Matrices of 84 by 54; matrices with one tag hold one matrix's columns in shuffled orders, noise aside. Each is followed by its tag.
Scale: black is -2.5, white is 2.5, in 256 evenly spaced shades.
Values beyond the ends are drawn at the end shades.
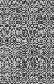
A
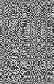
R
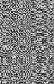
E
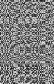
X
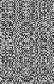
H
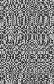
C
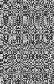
C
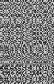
X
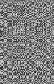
R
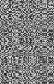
E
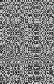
X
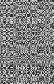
X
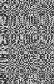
C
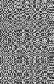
E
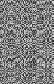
A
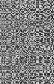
E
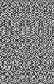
R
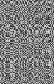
A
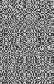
E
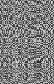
A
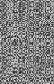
H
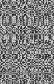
C
